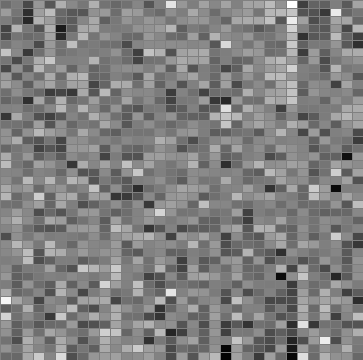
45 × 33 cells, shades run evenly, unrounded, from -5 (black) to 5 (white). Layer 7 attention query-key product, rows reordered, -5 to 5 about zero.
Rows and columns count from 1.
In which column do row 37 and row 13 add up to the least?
21
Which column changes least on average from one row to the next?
20
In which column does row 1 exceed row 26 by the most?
27
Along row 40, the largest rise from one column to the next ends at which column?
6
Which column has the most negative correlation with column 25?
3
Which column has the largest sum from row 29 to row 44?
11
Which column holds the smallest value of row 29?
14
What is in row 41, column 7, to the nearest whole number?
1
